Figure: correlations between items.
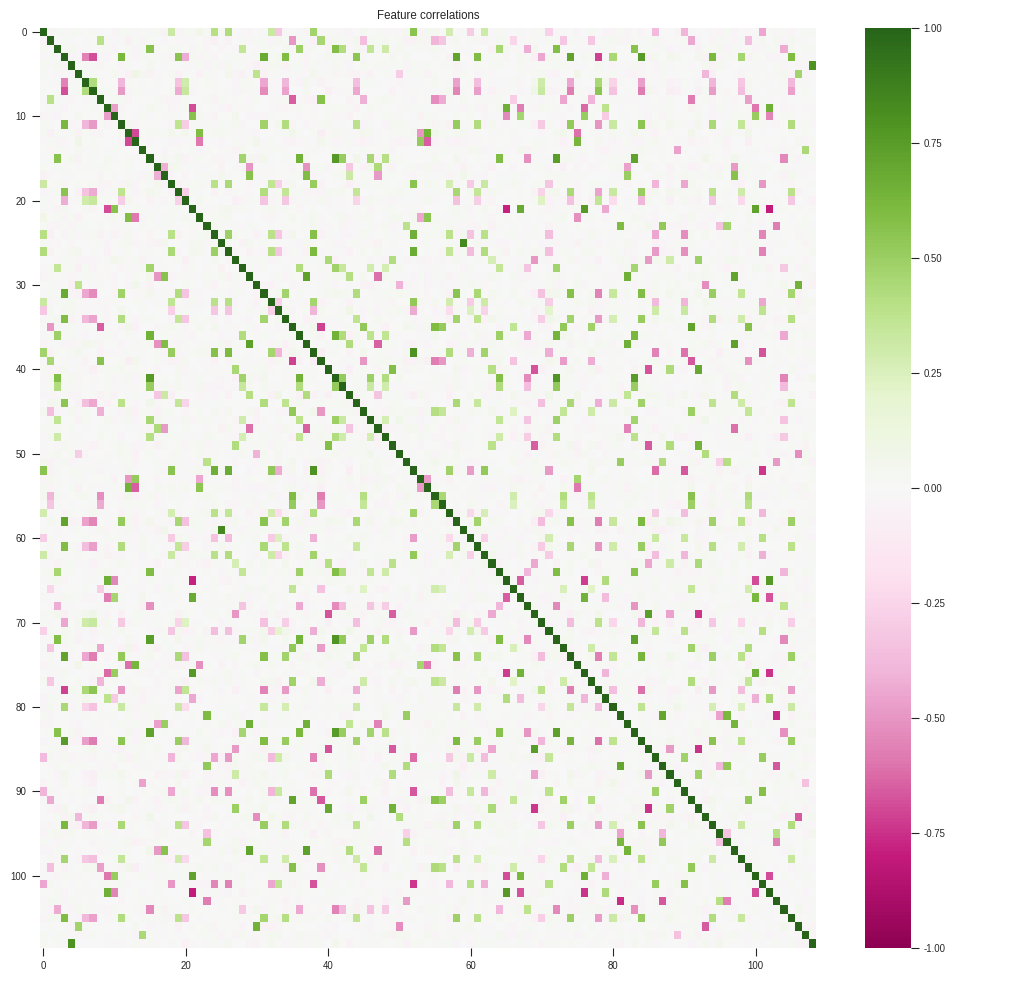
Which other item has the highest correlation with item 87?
81
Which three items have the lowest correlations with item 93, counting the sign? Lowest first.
106, 30, 5
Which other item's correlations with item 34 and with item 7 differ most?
3
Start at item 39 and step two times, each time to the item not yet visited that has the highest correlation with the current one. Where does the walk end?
1
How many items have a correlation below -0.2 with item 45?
3
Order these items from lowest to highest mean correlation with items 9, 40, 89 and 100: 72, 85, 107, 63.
85, 107, 72, 63
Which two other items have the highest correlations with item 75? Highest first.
13, 53
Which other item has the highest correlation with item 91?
35
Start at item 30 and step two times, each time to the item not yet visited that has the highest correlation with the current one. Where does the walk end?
5
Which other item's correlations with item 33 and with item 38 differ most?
52
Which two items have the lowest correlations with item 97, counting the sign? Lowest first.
47, 16
